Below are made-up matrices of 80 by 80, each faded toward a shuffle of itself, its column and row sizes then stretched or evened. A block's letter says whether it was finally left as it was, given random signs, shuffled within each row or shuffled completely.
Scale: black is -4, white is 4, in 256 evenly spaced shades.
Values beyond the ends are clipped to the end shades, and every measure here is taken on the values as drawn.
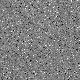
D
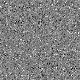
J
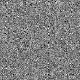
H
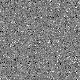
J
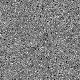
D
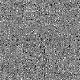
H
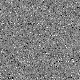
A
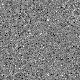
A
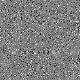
H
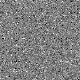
J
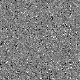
J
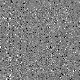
H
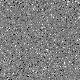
A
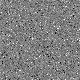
D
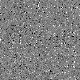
J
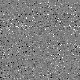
H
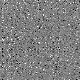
H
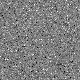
D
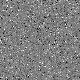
D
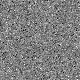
D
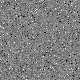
D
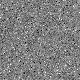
D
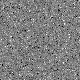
D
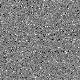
A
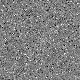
D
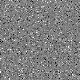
H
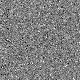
D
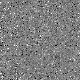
J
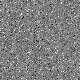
D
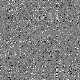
H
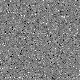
A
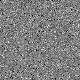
A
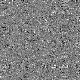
H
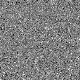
A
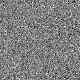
A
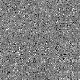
H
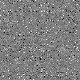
H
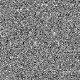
H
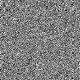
H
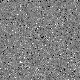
A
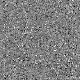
J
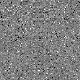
H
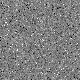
D
